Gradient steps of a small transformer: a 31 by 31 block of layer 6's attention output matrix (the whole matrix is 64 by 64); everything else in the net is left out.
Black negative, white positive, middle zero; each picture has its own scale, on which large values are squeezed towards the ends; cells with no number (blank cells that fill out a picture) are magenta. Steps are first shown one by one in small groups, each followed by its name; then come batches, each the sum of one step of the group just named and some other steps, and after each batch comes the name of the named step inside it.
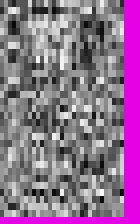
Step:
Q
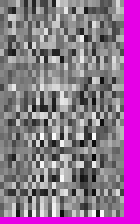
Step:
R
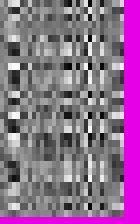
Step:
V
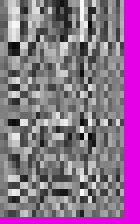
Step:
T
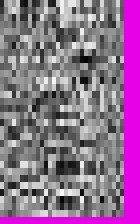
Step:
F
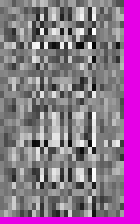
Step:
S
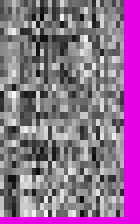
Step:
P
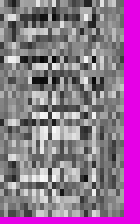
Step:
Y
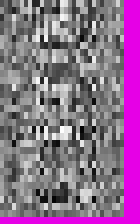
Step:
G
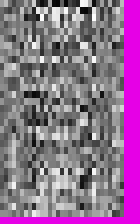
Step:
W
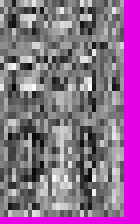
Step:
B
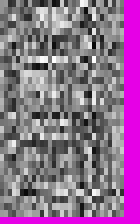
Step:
W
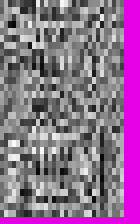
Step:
Y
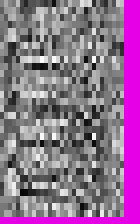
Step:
R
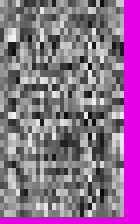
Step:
V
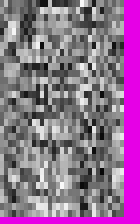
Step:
W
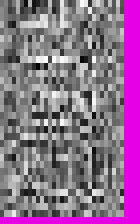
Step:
Q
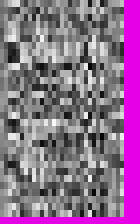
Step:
V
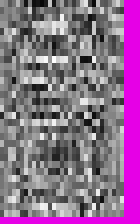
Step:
Q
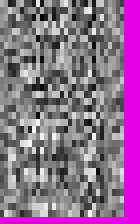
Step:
Y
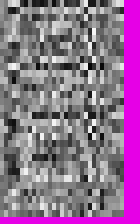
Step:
V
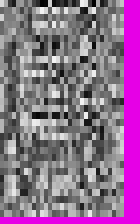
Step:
W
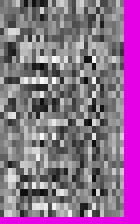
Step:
R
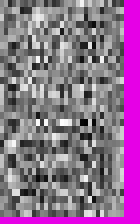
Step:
T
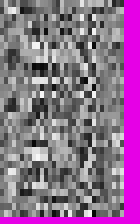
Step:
S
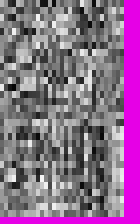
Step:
B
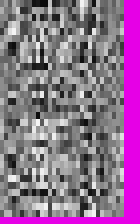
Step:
T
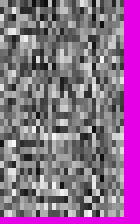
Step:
P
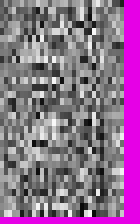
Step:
S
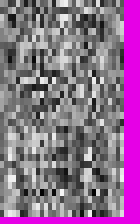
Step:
Q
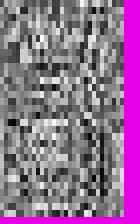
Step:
T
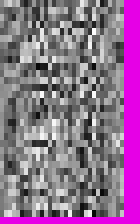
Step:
S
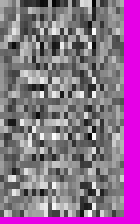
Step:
T
